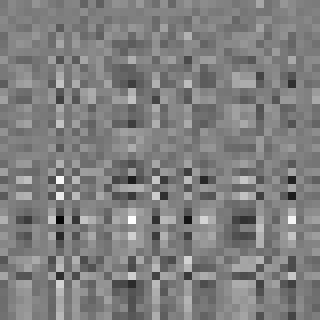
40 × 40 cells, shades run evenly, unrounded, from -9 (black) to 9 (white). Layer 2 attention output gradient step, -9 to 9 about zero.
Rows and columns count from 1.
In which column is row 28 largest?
17
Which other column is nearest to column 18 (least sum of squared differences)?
16
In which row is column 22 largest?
28
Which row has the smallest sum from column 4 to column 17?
36
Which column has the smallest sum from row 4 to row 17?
33
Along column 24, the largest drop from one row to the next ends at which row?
35
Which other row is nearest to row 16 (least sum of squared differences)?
21
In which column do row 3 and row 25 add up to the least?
37
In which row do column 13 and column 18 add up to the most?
24
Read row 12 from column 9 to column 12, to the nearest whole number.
1 -2 2 3
